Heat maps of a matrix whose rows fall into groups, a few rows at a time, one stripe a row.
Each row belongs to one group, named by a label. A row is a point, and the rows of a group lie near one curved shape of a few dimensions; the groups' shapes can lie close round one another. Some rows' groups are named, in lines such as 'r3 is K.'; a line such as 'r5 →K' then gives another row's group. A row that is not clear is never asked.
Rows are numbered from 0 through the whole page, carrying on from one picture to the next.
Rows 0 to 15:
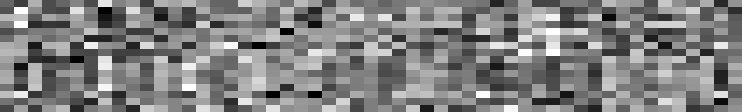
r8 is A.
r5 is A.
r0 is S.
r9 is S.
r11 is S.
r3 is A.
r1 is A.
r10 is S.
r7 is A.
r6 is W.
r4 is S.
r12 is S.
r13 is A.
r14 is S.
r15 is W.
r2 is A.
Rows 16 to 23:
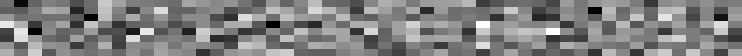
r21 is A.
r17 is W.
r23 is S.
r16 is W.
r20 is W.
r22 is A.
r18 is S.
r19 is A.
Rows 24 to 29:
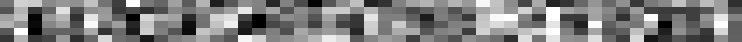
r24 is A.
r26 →W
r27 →W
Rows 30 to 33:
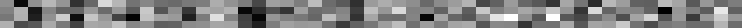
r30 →W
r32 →W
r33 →W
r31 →W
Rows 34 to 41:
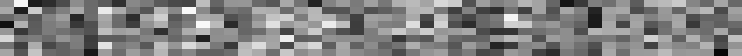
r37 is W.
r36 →W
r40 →S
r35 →S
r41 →S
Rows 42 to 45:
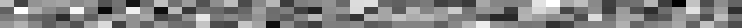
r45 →A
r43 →A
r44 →W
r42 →S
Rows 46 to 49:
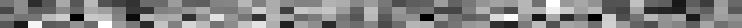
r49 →S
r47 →S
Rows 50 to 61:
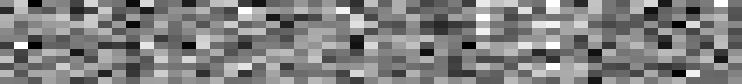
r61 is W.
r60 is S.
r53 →S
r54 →A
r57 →W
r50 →W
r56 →W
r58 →S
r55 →W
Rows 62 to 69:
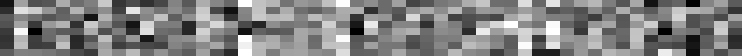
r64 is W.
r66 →W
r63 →A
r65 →W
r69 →S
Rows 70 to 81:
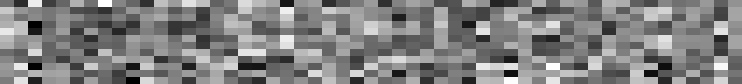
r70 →S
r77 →S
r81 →W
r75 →S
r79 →W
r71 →S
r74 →A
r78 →W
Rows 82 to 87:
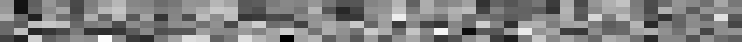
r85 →A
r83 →W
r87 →S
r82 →W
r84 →W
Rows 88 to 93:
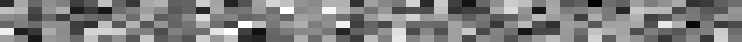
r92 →W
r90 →W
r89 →S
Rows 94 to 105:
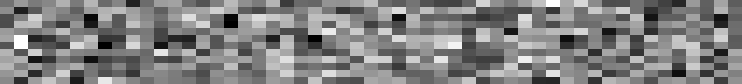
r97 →A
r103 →S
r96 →A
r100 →A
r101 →S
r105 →W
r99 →A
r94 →S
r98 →A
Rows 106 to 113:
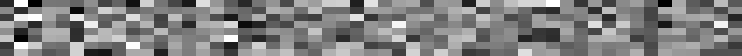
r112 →A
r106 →W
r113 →A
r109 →W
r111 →W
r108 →A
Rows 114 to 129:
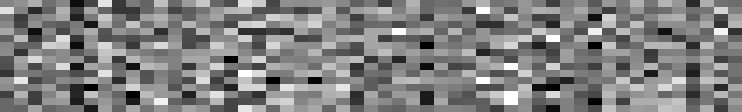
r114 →A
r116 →W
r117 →S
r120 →W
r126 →S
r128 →W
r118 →W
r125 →A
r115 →A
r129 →S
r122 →A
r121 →W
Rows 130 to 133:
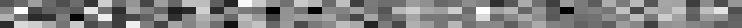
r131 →A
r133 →A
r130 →S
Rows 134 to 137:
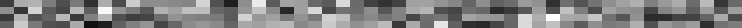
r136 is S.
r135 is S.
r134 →A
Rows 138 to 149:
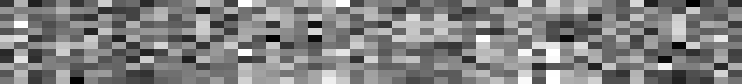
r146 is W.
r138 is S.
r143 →A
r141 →A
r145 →S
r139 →S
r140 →W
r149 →S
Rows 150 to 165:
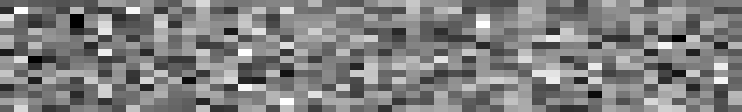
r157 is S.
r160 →S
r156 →S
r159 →W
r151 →A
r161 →W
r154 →A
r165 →A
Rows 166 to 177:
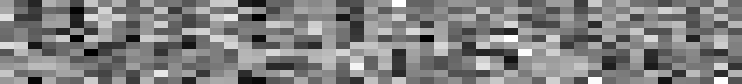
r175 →A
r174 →A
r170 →W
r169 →W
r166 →W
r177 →W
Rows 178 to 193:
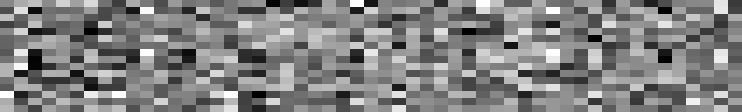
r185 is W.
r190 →A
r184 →A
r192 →S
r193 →W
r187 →A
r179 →W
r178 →A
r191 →W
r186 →W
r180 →S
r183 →W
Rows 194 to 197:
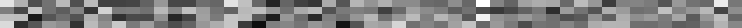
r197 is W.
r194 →A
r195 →S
